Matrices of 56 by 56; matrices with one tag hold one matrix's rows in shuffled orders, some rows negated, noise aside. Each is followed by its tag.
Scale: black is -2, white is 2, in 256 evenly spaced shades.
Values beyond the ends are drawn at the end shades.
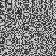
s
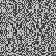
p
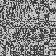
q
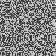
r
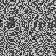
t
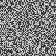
p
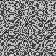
t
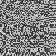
q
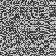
q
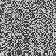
s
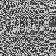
q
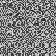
p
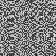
t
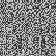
p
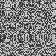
r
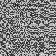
q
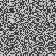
t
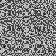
s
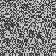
r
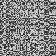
q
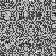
r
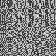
p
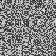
s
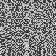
s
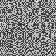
p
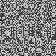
r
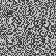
p
